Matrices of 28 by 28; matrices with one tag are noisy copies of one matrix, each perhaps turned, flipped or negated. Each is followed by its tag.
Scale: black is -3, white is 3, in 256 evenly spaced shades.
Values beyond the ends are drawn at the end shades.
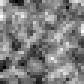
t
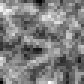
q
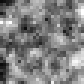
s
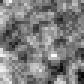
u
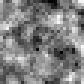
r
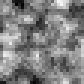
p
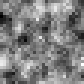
p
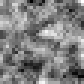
q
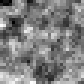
u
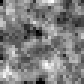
q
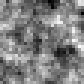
r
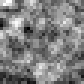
u
